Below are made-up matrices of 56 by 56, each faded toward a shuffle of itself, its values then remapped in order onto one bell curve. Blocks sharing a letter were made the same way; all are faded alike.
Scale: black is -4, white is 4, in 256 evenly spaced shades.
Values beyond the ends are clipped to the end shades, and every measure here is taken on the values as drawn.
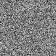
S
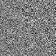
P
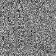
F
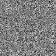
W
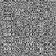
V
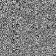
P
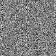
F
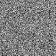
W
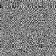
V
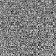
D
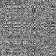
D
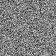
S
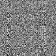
P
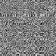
V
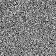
S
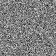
S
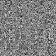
P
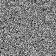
S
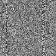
F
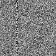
F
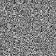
P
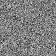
S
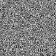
W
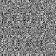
D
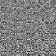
D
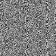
F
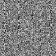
F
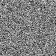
S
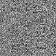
P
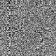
P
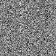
F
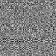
D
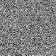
W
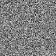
W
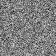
S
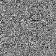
W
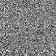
W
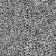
P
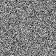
S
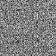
P
